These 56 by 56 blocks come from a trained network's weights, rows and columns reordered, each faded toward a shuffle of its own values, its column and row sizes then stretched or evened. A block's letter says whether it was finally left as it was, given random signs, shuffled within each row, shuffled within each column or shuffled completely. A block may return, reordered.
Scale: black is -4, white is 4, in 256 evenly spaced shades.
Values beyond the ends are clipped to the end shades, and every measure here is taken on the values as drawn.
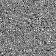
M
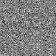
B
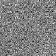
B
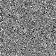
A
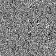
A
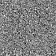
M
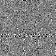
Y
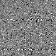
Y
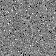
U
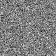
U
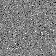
U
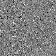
A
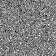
U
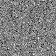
U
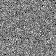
U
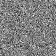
M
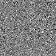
Y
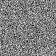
U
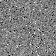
U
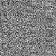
B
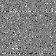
Y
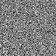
Y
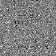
B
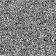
M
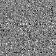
Y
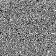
M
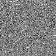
M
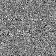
M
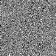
A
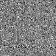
M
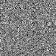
Y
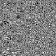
B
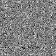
Y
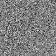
Y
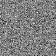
M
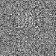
B
